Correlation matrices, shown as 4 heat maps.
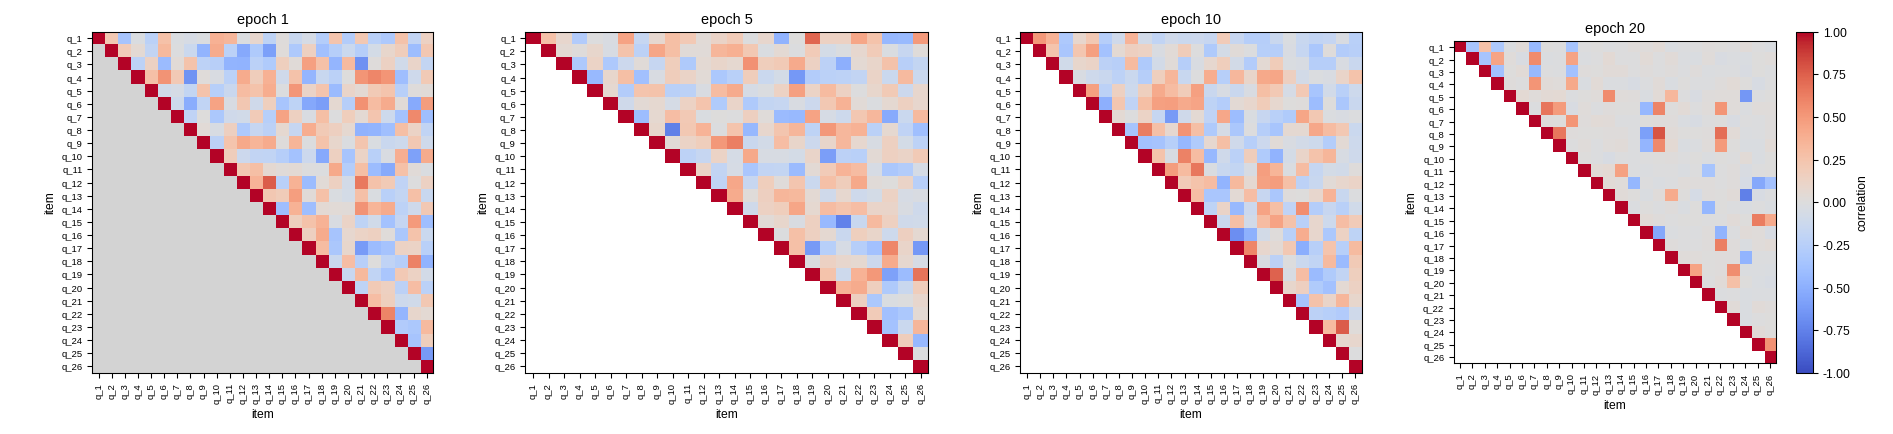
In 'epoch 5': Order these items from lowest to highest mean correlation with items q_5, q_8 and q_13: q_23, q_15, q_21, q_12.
q_15, q_23, q_12, q_21
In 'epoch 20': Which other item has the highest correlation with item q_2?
q_7
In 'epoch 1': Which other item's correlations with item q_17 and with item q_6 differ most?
q_21
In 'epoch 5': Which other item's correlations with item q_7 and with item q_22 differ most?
q_8
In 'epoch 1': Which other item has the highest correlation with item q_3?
q_17
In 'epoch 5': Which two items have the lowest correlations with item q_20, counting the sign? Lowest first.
q_10, q_15
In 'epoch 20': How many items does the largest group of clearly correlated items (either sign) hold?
6
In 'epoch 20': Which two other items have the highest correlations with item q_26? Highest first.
q_25, q_15
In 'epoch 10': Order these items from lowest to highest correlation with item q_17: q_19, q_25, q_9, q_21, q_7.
q_7, q_25, q_9, q_19, q_21
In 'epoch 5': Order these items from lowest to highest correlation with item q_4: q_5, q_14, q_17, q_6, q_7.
q_5, q_14, q_17, q_6, q_7
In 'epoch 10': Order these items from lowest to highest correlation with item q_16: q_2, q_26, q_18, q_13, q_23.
q_18, q_13, q_26, q_2, q_23
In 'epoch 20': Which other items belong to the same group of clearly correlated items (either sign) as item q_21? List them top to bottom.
q_11, q_14
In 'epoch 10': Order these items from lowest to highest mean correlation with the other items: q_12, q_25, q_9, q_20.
q_9, q_25, q_20, q_12
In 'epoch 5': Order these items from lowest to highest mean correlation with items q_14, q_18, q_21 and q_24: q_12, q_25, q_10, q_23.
q_23, q_10, q_25, q_12
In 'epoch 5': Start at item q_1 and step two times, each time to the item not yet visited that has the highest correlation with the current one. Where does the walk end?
q_26
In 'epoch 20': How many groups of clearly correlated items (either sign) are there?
6
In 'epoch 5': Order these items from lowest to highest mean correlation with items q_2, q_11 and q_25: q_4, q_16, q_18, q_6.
q_18, q_16, q_6, q_4
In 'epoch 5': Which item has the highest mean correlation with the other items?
q_14
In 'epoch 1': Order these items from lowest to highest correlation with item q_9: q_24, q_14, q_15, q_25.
q_24, q_15, q_25, q_14
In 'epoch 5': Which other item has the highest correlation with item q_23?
q_19
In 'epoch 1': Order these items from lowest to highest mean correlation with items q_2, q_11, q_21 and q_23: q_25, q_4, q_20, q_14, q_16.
q_25, q_20, q_16, q_14, q_4
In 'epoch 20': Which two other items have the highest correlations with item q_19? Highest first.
q_23, q_20
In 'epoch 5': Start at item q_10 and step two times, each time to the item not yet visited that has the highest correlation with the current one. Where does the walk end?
q_3
